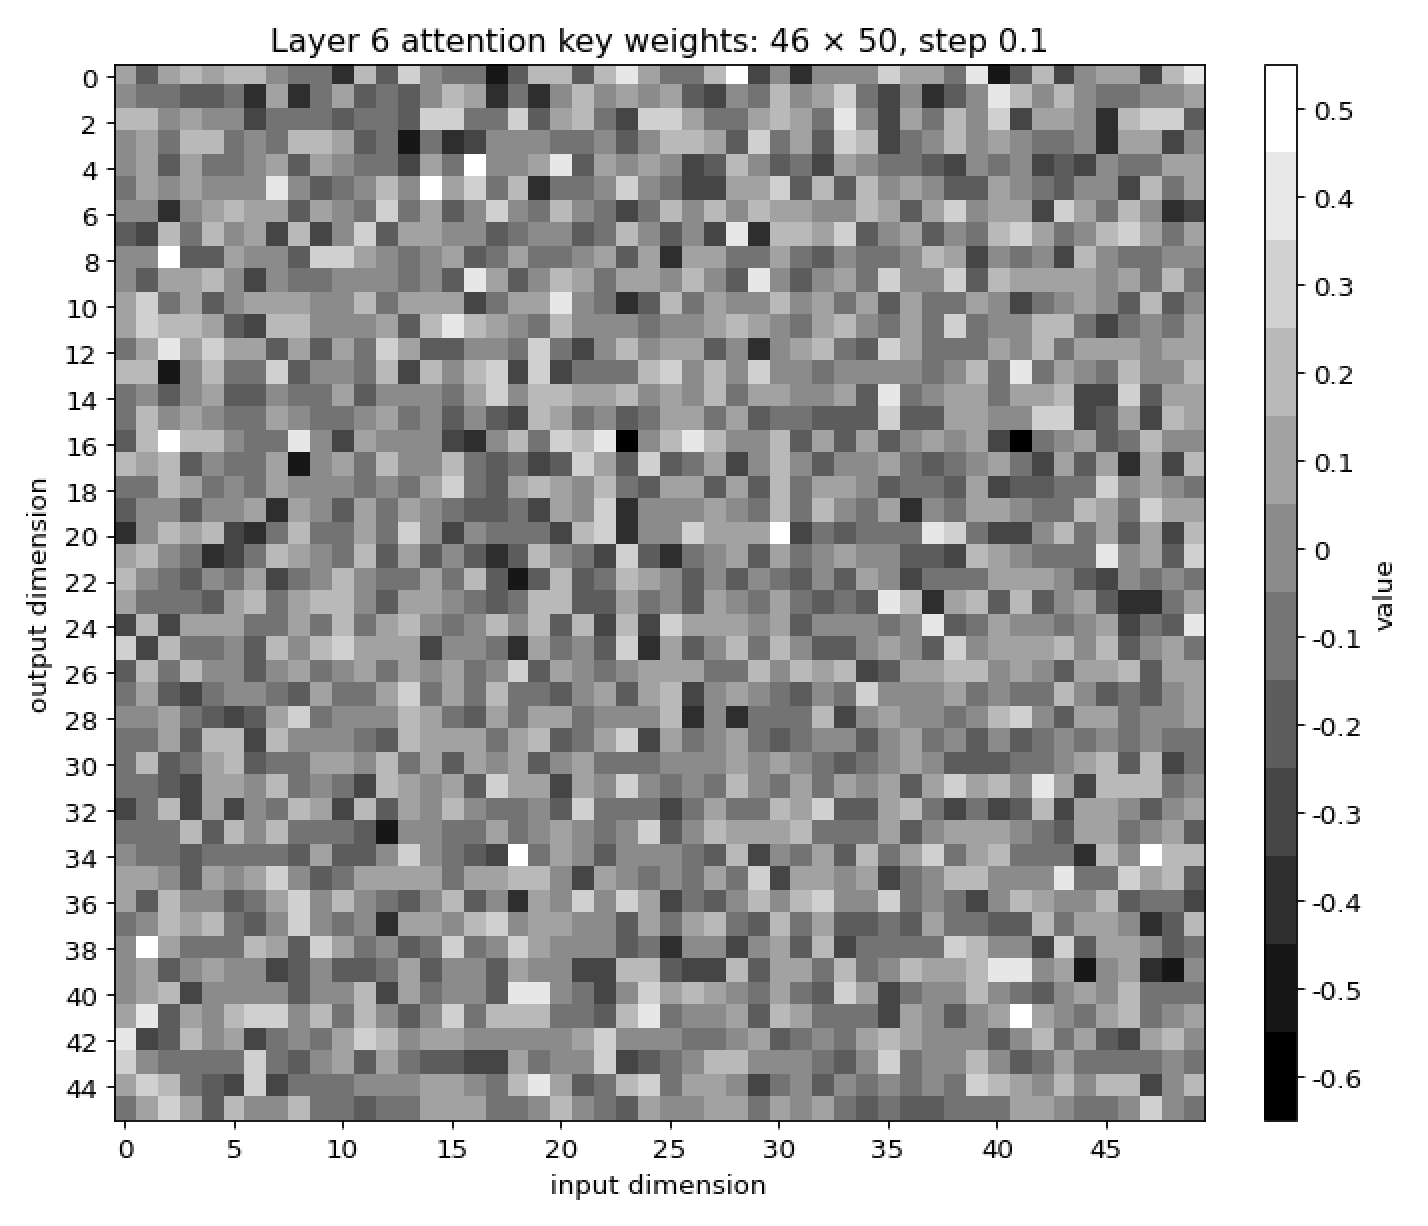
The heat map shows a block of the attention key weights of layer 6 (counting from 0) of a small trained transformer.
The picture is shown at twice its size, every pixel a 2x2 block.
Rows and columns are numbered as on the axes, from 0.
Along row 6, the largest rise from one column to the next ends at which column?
43
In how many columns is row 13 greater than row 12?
21
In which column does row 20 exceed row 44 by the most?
30
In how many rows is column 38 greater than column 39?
14
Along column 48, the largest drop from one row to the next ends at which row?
3
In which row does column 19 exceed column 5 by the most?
44
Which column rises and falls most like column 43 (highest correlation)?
38
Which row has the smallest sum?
22
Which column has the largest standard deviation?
23
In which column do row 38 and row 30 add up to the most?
1
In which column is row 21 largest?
45
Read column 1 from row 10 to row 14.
0.3 0.3 0.1 0.2 0
